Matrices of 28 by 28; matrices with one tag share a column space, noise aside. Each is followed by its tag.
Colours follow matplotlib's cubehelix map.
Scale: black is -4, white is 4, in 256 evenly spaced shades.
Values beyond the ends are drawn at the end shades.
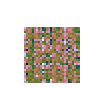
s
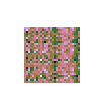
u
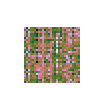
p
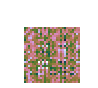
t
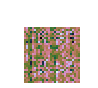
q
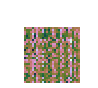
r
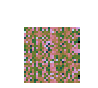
u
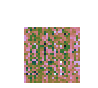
t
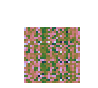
u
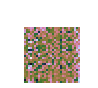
s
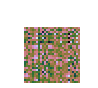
q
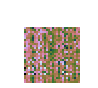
t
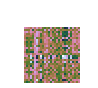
p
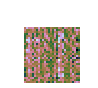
r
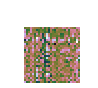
r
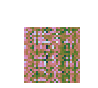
q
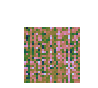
t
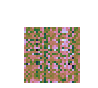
s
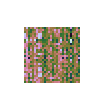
r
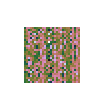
q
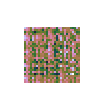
t
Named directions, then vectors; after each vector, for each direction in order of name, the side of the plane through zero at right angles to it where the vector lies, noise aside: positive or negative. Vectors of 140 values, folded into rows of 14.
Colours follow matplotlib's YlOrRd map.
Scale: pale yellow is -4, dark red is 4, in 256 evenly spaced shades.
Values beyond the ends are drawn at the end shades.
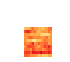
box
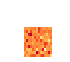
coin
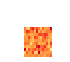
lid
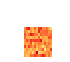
negative, positive, negative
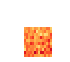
positive, negative, negative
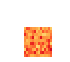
positive, negative, negative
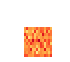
negative, negative, negative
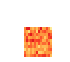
negative, positive, negative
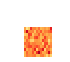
positive, positive, positive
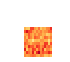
positive, positive, positive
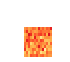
negative, positive, positive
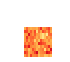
positive, positive, negative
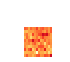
negative, negative, positive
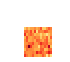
positive, positive, negative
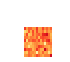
negative, negative, positive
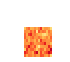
positive, positive, negative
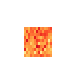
negative, positive, positive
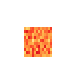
positive, positive, positive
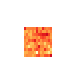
negative, negative, positive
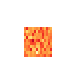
negative, negative, negative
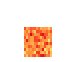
negative, positive, positive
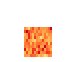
positive, positive, positive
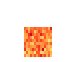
negative, positive, positive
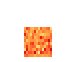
positive, negative, negative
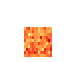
positive, negative, negative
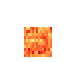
positive, negative, positive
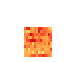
negative, positive, negative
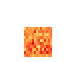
positive, negative, negative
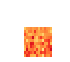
positive, negative, negative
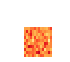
positive, positive, positive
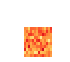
negative, positive, positive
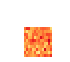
negative, negative, negative
